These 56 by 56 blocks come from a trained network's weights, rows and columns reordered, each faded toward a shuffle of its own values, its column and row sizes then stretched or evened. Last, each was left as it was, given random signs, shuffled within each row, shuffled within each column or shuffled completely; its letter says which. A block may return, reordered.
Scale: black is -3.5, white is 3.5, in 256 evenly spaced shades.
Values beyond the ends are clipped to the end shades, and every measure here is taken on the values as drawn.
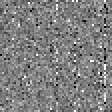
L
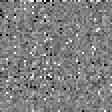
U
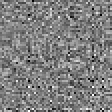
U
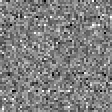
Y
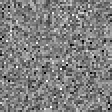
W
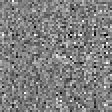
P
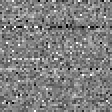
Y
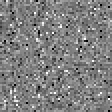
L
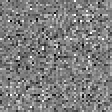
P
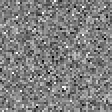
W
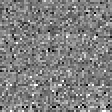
Y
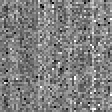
L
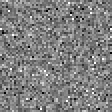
W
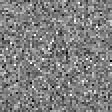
W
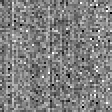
L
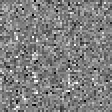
L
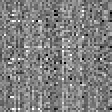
U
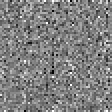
P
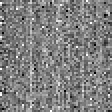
L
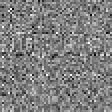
U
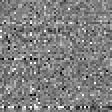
U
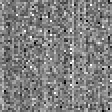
L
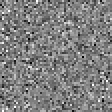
L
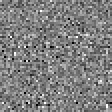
Y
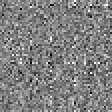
P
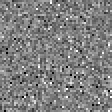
W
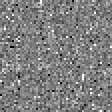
L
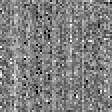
L
